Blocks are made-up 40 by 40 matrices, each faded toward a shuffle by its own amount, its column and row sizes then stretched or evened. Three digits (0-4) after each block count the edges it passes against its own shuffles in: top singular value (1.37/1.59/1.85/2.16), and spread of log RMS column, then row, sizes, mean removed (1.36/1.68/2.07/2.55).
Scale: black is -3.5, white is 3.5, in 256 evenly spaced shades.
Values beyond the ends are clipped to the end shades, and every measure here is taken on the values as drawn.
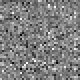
0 1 1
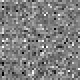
3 2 1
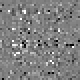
2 1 3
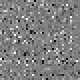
1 1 2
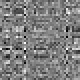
4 3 3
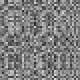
4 4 0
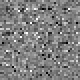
2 0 2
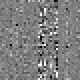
0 4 0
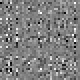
2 4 3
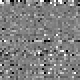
3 0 4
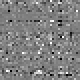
1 2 4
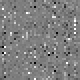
0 3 0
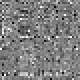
3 0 2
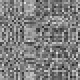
4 0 1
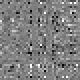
2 3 3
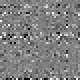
1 2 4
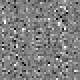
1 3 0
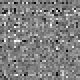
1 2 4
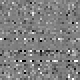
0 1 4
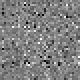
1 2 2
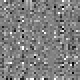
2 3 2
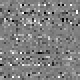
1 1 4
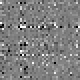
3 2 2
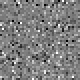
0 2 2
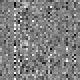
3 4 0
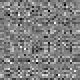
4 2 3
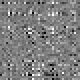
3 2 4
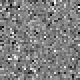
0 2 1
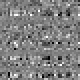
4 2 4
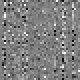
2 4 0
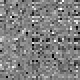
3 2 1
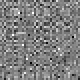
4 1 0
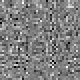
2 3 0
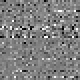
2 1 4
